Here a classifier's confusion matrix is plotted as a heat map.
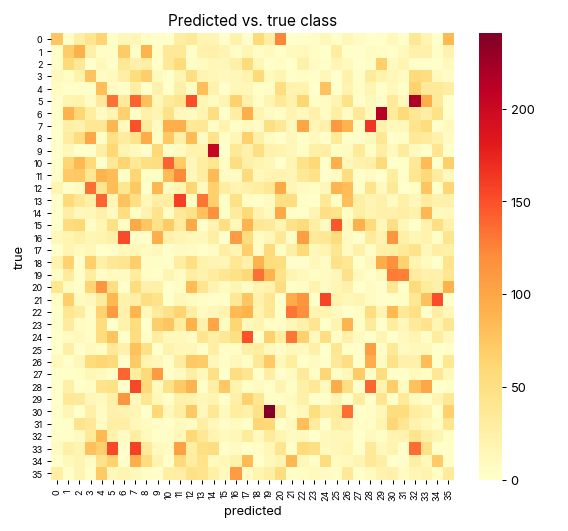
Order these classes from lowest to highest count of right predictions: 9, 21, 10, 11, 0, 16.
9, 0, 21, 16, 11, 10
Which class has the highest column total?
7
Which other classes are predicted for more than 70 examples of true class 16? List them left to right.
6, 9, 22, 30
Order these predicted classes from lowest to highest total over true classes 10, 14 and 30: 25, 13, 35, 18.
18, 13, 35, 25
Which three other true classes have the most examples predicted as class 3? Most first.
12, 8, 33
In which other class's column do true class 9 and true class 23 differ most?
14
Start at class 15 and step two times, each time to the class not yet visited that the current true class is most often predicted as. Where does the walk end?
28
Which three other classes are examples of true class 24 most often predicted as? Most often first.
17, 21, 5
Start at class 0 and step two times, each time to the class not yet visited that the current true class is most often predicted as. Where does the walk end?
4
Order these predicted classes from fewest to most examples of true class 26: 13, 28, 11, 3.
11, 3, 13, 28
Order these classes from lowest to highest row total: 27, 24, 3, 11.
3, 27, 24, 11
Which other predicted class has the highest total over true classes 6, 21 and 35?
29
